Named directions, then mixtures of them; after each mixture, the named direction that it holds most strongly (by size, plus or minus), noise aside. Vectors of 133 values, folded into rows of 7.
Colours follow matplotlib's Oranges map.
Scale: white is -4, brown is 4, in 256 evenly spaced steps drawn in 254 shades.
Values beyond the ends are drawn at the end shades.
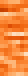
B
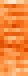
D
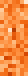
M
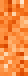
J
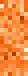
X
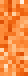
J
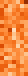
M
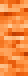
B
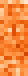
M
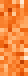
J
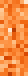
M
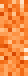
X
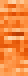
D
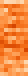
D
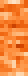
B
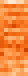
D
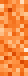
X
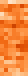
D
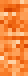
B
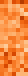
J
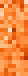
M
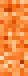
J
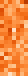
M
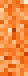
M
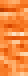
B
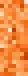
M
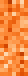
J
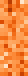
J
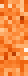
X
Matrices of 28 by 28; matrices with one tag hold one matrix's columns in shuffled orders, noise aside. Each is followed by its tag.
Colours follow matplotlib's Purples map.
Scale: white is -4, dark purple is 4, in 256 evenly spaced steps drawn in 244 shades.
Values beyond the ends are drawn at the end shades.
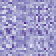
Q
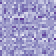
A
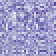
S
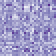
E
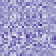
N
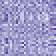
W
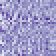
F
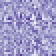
F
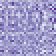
S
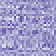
Q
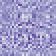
N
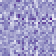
F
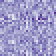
F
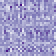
E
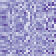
S
